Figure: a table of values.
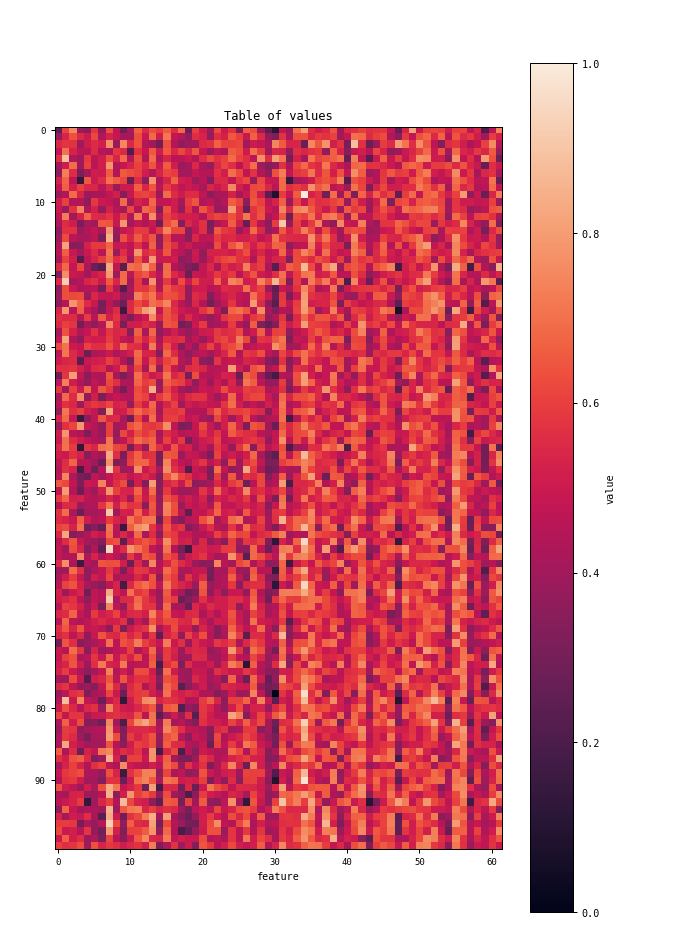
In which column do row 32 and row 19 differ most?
57
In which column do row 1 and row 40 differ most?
3
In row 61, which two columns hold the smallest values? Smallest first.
30, 59
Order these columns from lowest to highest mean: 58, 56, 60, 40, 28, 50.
40, 58, 28, 60, 50, 56
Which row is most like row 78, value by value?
9
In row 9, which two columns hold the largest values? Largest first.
34, 56
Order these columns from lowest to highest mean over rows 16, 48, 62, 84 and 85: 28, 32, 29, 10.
29, 32, 10, 28
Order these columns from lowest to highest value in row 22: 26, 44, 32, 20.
32, 20, 44, 26
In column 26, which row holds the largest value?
47
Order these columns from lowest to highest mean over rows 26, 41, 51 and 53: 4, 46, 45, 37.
4, 46, 45, 37
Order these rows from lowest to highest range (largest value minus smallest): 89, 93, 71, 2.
71, 2, 89, 93
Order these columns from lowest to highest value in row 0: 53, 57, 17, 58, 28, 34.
28, 57, 58, 53, 17, 34
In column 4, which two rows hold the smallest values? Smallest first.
93, 76
